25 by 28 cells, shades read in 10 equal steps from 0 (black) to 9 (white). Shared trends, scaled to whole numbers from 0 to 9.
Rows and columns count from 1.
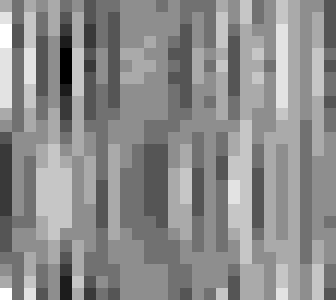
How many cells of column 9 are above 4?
4
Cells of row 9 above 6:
3
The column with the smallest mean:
6
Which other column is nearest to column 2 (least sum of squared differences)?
28
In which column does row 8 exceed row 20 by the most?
1
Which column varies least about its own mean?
25
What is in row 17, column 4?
7
